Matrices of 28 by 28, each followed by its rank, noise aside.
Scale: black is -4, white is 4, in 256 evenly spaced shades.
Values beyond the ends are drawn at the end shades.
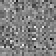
six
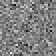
eight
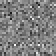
seven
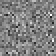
seven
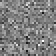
eight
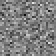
seven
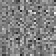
five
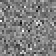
eight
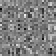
five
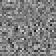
eight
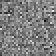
eight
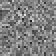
eight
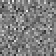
eight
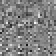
six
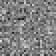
eight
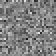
eight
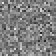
eight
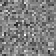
eight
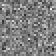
eight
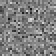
eight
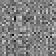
five
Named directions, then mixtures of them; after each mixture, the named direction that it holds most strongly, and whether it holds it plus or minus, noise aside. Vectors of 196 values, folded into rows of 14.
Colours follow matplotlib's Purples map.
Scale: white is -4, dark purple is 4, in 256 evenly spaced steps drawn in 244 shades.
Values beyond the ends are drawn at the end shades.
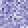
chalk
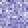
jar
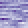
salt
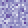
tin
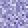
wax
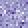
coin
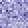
jar, minus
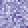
chalk, minus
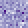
coin, minus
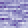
salt, plus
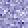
coin, plus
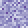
chalk, plus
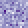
coin, minus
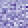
wax, minus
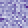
wax, minus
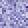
wax, minus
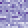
jar, minus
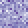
jar, plus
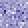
coin, minus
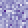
coin, minus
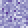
chalk, plus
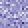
wax, plus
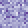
jar, minus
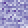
chalk, plus
